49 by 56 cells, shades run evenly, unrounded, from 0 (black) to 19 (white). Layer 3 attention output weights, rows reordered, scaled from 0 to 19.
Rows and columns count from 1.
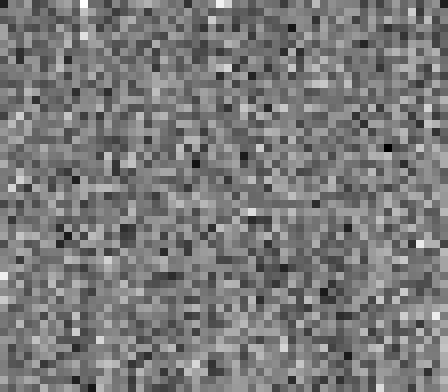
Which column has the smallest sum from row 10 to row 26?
15
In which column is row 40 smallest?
43
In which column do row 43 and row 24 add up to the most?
13
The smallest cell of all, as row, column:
19, 49
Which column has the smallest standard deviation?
7
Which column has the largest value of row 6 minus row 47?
54
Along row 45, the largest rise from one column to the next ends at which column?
45
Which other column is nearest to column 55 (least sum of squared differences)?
40
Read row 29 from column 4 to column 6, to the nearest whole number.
10 8 10
